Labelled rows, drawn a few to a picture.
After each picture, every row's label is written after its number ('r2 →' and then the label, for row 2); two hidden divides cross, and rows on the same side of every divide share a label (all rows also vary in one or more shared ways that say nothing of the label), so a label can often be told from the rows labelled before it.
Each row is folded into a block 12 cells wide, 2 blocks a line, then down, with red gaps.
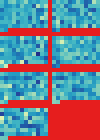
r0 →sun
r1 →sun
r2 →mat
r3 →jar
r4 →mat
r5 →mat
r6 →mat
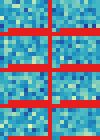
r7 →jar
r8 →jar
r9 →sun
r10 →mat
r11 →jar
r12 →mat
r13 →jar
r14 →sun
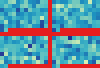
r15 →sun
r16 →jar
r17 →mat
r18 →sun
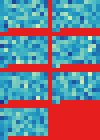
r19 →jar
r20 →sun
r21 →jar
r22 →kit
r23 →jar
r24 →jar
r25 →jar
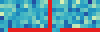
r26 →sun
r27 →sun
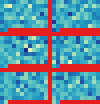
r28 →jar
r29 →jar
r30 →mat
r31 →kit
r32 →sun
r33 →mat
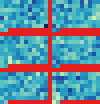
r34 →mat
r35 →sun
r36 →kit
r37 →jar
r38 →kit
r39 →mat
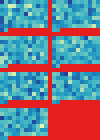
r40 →sun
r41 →sun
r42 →mat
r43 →jar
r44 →sun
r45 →kit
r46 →sun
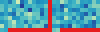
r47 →kit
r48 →sun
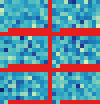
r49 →mat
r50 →sun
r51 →mat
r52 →mat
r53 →sun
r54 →sun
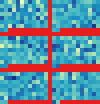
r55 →sun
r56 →kit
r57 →kit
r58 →jar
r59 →mat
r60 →sun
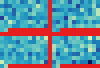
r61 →mat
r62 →sun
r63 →mat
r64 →kit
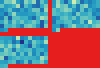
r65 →sun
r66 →jar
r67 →kit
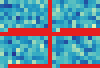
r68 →mat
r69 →mat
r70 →mat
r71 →kit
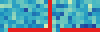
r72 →jar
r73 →kit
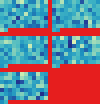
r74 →kit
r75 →jar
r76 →jar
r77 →sun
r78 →sun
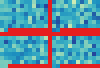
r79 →kit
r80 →jar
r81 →mat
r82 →kit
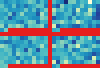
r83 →mat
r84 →kit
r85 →mat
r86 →kit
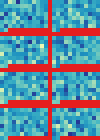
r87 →sun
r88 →kit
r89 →mat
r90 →mat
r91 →kit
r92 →mat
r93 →mat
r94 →sun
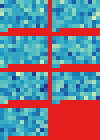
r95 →mat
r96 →sun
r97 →kit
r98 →kit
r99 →kit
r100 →mat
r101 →sun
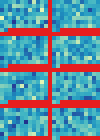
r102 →sun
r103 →jar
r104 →sun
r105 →sun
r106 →mat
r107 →kit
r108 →sun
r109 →kit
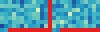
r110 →jar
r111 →mat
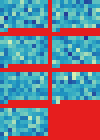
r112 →jar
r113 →mat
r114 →jar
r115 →kit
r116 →sun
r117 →sun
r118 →jar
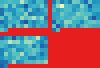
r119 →jar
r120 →jar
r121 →jar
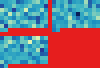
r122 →mat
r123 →sun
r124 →jar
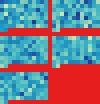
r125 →jar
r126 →mat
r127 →mat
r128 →kit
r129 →kit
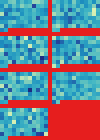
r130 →sun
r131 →mat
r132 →sun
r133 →mat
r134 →sun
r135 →sun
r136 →jar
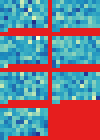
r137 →jar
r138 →jar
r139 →kit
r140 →jar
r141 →mat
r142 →mat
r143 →jar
